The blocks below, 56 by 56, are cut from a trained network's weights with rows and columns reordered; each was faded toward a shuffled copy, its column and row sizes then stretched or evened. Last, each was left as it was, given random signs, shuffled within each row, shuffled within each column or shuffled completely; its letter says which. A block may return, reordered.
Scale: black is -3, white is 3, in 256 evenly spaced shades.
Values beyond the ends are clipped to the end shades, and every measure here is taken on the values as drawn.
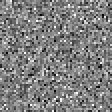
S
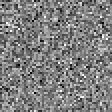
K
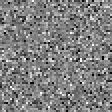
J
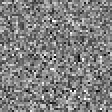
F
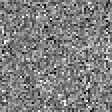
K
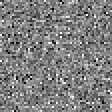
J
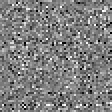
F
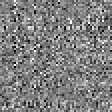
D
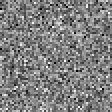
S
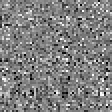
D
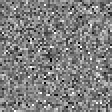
J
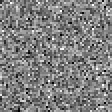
S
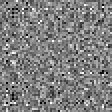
D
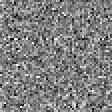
J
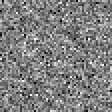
S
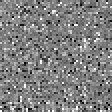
J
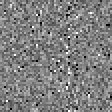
K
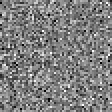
K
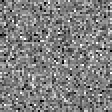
S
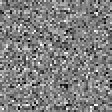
D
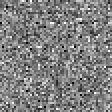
F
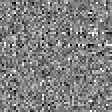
D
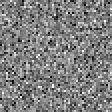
S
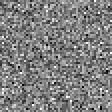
S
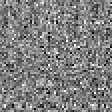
D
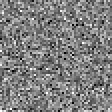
J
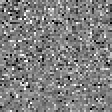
J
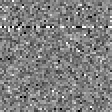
J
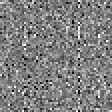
D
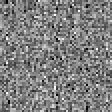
K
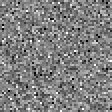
S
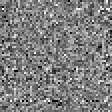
F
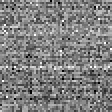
D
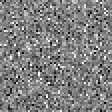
K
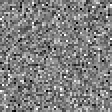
S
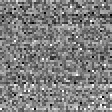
D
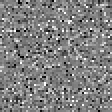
J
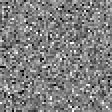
S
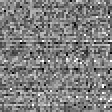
D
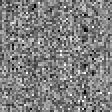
K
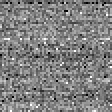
J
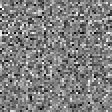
D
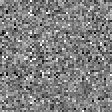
F
